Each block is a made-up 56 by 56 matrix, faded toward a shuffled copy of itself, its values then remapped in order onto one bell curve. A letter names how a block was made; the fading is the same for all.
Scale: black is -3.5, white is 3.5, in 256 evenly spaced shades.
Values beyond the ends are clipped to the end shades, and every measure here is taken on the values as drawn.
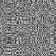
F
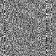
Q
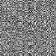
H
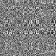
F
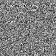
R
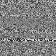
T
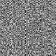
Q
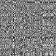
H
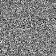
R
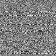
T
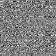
T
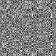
Q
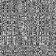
H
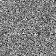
R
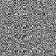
F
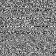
T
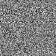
R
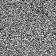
R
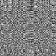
F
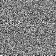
R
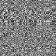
H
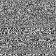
T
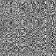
H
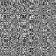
H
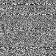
T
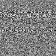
T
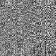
Q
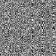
Q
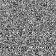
R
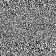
R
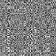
H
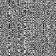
Q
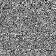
R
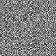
F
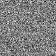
R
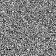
R
